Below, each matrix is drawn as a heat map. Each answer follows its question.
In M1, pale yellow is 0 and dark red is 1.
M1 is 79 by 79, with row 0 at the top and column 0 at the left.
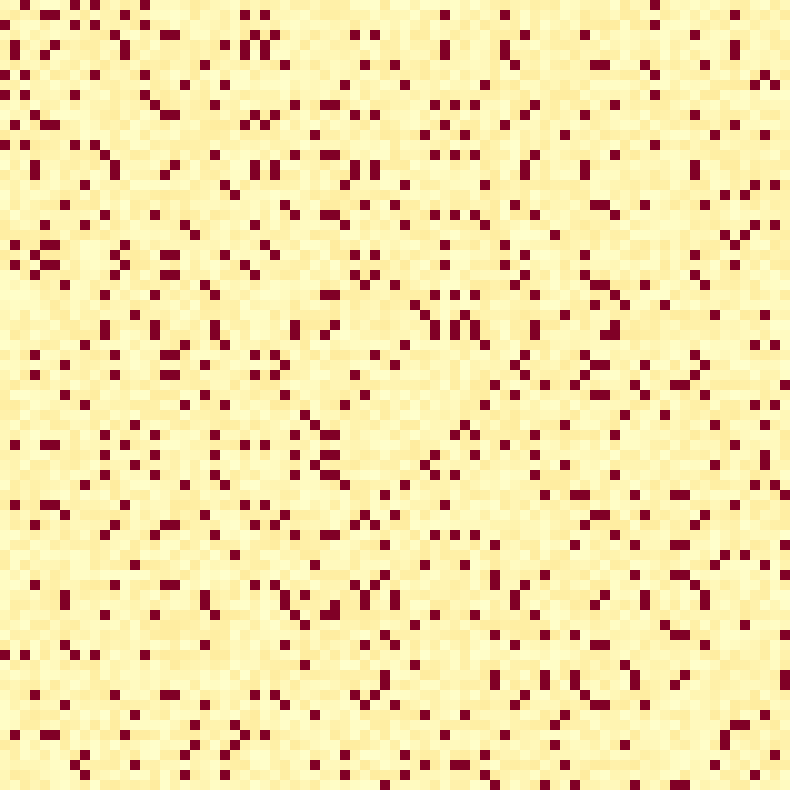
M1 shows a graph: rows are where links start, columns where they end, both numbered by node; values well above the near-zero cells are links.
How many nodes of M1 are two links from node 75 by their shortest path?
2
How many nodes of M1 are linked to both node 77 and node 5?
0
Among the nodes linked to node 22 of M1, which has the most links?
node 25
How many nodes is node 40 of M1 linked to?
7
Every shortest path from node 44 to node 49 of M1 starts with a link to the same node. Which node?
node 4
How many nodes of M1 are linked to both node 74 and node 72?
3
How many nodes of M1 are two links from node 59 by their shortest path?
4
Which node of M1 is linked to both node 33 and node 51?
node 60
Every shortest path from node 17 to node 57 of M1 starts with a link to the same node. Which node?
node 58
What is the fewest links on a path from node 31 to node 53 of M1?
3
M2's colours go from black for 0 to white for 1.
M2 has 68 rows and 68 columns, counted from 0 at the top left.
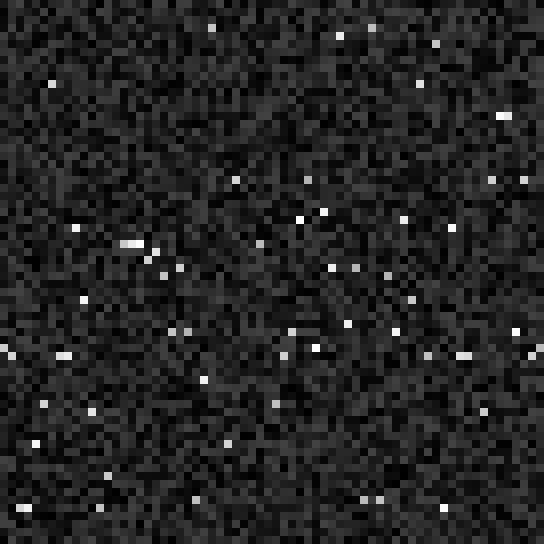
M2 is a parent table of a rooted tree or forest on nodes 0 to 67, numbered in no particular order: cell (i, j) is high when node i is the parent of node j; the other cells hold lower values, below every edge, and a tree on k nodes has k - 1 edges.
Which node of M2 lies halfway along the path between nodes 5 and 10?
27
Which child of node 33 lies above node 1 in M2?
44
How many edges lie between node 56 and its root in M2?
4
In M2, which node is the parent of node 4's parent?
63
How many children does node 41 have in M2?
5
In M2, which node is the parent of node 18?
32
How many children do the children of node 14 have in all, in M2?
7
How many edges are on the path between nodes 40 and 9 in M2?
6
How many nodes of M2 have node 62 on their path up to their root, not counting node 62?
4
